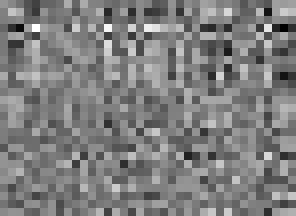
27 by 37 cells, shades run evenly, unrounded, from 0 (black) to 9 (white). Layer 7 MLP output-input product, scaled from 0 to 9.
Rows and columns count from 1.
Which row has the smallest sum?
18
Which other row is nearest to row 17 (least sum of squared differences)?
11
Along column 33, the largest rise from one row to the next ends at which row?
5
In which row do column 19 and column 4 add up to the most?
4
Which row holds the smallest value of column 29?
7
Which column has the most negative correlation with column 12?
33
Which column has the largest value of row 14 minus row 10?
36
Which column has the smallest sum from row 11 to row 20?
15
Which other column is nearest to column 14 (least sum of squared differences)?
17
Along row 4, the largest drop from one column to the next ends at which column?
35
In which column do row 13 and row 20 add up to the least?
25
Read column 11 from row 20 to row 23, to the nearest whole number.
2 6 6 5
